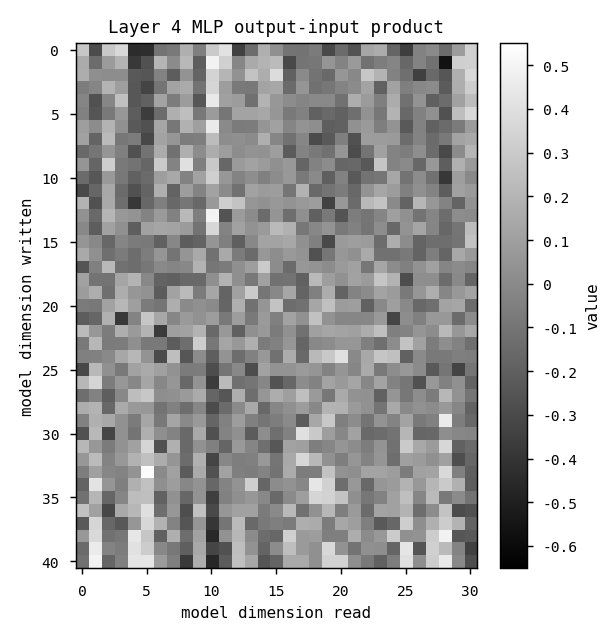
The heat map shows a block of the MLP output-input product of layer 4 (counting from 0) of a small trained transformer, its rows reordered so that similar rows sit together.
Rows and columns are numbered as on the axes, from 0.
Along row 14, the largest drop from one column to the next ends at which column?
11
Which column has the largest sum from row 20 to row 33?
5
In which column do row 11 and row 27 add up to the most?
17
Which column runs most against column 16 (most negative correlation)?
29
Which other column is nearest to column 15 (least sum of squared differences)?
14
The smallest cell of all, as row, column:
1, 28
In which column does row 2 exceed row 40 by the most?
10
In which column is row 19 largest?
13
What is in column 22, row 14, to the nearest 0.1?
-0.1
